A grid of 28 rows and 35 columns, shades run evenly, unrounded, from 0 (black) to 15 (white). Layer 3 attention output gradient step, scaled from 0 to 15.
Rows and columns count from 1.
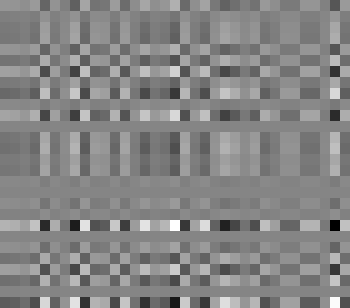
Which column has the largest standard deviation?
34
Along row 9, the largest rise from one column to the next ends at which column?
19
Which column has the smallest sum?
18
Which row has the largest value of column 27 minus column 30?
21
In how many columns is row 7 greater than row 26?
19
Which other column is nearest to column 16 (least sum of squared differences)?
20
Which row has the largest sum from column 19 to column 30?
28
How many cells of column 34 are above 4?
24
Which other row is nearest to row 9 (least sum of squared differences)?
26
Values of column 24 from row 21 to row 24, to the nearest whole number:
4 8 7 9
